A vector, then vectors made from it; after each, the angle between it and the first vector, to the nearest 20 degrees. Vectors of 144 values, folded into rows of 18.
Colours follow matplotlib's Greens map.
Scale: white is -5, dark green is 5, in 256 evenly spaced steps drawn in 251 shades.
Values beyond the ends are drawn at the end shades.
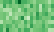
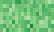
60 degrees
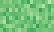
100 degrees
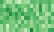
140 degrees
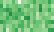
160 degrees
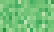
100 degrees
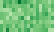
20 degrees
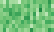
140 degrees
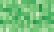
140 degrees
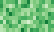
100 degrees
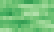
100 degrees
